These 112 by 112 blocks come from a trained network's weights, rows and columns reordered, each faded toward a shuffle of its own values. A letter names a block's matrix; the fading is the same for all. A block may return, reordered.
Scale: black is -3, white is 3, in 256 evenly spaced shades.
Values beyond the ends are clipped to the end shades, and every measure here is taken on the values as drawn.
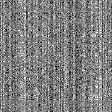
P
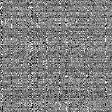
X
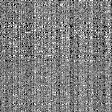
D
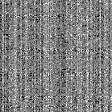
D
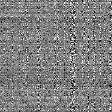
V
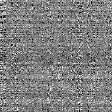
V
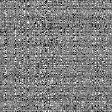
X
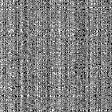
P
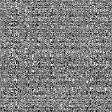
V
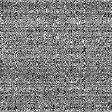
X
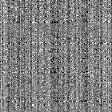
D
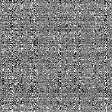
V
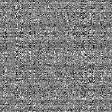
V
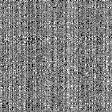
P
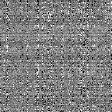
X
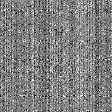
D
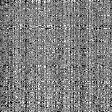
D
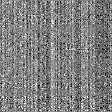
P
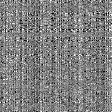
D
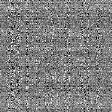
X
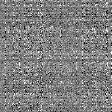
V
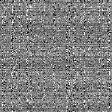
X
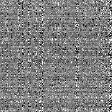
V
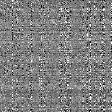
V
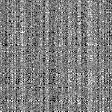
D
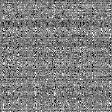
X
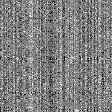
P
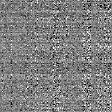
V
